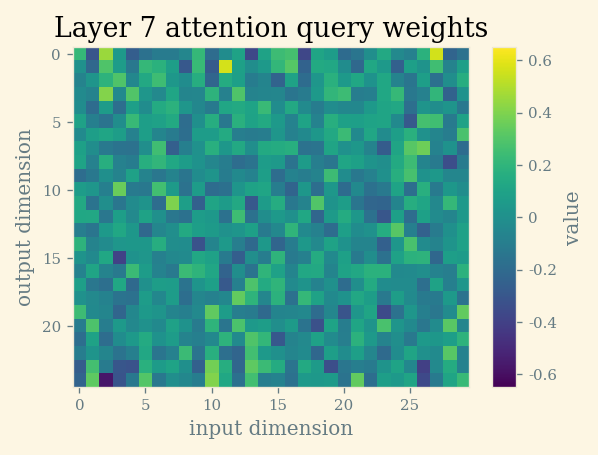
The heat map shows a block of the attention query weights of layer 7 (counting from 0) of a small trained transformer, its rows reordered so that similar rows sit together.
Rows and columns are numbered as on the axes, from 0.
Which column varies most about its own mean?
2
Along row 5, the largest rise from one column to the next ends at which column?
26
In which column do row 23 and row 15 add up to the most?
10
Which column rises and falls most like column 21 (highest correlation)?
1
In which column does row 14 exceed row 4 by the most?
25
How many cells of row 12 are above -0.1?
21
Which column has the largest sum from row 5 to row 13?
24
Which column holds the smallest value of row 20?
18
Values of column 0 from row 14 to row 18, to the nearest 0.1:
0.2 0 -0.1 0.1 0
